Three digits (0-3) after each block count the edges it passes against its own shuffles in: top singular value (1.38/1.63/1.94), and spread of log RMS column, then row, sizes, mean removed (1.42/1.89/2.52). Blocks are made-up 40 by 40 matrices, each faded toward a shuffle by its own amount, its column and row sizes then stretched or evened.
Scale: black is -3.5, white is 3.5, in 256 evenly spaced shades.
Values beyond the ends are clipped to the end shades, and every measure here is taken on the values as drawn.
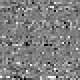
1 0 3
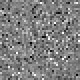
0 0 0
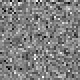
2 0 0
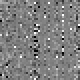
1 3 0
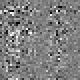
2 3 2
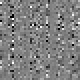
2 3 1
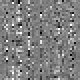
2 3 0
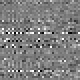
3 0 3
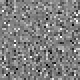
1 1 0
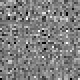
2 1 2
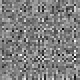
3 2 2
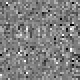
1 2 1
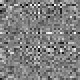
3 1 3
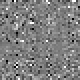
1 2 2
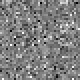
1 1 1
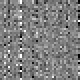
3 3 0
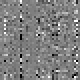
2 3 2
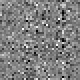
2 2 0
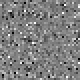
0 0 1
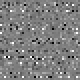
0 0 3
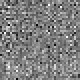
2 2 0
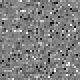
0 0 0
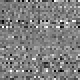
2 0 3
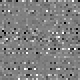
1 0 3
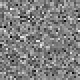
1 0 0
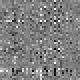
2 3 2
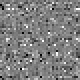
2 1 2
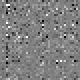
0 2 1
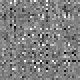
1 2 2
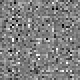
1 2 1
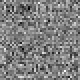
2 0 1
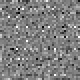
0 1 2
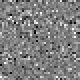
1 0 1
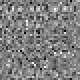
3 1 0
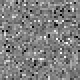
0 0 1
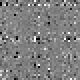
2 2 2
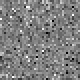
0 1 0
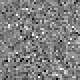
0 0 0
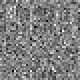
2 0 0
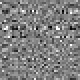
3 0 2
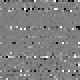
0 0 3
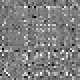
3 2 2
